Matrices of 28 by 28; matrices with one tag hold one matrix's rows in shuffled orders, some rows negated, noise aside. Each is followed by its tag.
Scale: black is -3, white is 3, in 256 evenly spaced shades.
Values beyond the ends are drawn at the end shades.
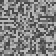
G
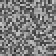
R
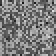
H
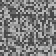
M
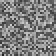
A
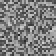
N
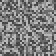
H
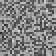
R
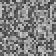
A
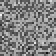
M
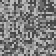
G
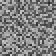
H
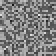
N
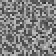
H
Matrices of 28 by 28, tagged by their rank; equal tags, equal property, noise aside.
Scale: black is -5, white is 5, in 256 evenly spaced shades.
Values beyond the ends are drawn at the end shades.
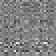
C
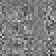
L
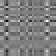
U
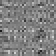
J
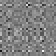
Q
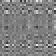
Q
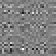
J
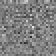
L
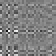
U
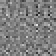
Q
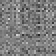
J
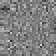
L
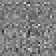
L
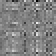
U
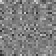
J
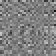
J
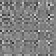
Q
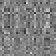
Q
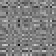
Q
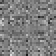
C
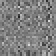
J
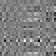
Q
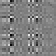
U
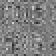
C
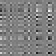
U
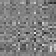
J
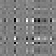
U
